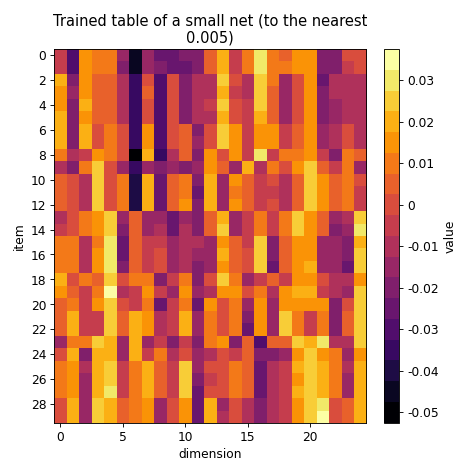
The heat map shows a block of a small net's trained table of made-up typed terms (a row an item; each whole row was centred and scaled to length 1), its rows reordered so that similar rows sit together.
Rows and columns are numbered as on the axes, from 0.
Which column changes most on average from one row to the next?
7
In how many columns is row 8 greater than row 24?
11
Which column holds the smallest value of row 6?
6
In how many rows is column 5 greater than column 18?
12
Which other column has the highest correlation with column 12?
23
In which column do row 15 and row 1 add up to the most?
16
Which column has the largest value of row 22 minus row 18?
18
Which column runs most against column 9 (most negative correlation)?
19
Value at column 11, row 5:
-0.01
